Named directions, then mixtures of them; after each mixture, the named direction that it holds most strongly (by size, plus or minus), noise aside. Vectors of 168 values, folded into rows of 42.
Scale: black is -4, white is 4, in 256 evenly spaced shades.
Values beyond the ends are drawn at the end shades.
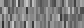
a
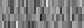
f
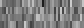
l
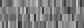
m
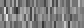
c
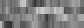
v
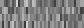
a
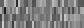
a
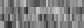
v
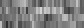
v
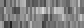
v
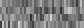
m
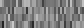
l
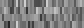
f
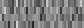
f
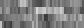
v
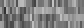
v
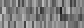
a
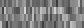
c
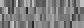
a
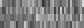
l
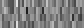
f
